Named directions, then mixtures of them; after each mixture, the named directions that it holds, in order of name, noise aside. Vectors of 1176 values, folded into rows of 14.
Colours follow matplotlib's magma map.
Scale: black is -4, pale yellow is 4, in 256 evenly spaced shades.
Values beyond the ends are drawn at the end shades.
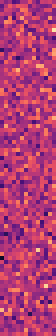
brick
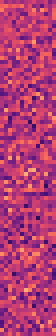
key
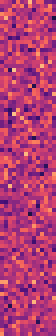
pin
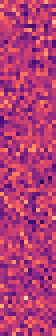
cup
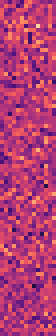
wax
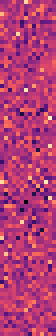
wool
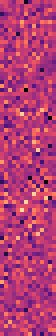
wool.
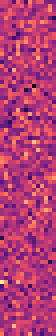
pin, wool.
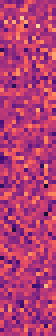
brick, wax.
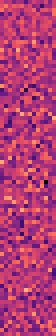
key, wool.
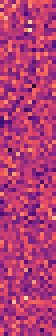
cup, pin.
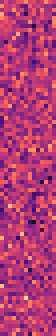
cup, wool.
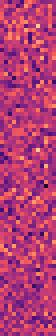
wax.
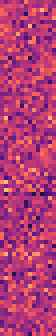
key, wool.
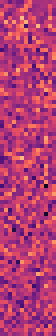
brick, wax.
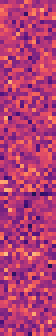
key, wool.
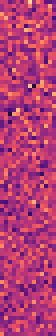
pin, wax.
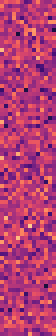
brick, wool.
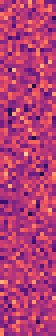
pin.
